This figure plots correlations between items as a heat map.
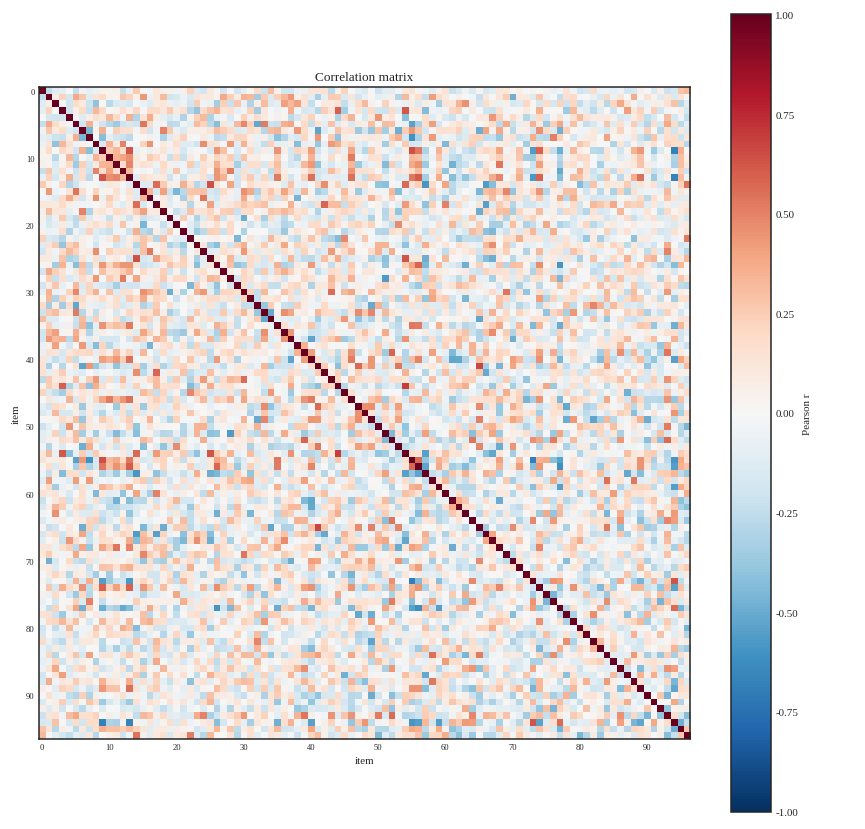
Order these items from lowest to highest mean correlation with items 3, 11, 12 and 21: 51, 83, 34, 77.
51, 77, 83, 34
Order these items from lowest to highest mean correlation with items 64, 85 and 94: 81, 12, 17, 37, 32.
12, 81, 17, 37, 32
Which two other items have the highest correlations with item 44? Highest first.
54, 3
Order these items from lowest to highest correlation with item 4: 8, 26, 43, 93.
26, 43, 8, 93
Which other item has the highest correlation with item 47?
41
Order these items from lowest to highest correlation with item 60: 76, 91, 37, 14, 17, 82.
76, 91, 37, 82, 14, 17
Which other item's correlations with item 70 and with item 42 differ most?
17
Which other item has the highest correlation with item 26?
56
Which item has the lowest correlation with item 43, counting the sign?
72
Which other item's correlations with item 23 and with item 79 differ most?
3
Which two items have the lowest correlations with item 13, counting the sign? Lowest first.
94, 73
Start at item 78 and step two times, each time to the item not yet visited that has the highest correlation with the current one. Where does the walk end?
32
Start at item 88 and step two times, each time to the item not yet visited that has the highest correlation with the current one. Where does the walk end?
84
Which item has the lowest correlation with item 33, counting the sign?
34
